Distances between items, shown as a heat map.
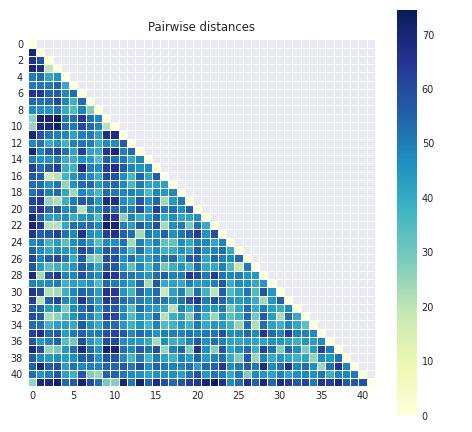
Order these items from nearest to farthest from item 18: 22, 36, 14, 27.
14, 36, 27, 22
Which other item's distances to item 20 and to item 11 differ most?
6
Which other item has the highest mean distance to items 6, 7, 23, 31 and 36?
41
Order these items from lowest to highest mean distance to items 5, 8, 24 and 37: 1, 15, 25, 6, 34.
34, 25, 15, 1, 6
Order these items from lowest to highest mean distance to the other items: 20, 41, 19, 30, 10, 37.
30, 19, 37, 20, 10, 41
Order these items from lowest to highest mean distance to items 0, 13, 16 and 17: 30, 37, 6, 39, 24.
24, 30, 37, 39, 6
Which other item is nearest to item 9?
10
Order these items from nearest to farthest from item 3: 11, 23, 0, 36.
11, 36, 23, 0
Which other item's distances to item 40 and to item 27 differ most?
25
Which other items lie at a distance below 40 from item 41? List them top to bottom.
0, 9, 10
